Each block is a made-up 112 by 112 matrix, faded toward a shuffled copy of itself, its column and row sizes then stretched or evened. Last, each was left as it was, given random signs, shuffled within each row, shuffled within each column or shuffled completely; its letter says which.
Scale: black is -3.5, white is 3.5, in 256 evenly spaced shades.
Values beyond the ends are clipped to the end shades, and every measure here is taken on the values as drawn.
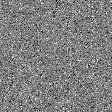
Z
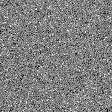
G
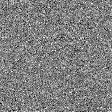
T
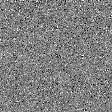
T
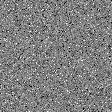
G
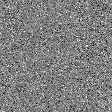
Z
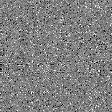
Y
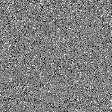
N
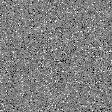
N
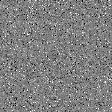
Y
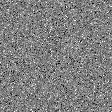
G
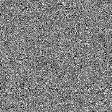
Y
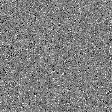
Z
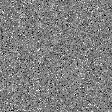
Z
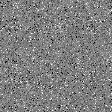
N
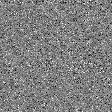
T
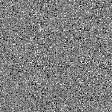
N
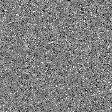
Z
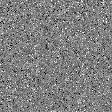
Z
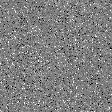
Z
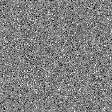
Y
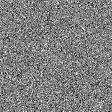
T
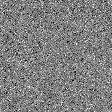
G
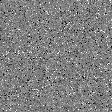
T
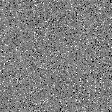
Z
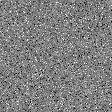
G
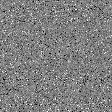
T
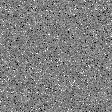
G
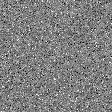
G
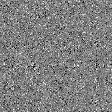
Y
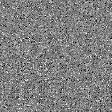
Y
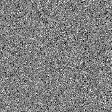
Z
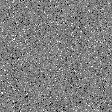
Z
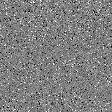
T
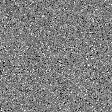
T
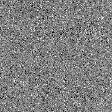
Y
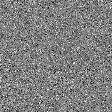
T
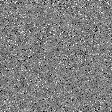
T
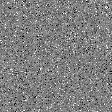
N
